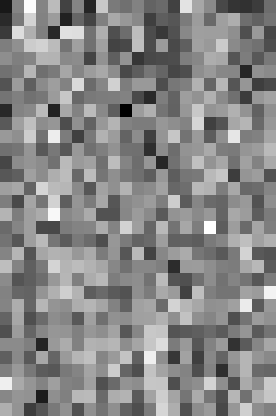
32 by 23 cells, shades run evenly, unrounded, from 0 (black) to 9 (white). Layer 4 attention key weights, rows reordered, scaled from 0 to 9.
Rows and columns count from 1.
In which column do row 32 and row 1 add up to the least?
19
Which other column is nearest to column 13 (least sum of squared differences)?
8
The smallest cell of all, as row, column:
9, 11
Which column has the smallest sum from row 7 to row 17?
1
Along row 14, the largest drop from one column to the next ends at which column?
20
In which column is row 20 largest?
21
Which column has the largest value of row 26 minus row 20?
13
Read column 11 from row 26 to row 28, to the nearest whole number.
3 5 7
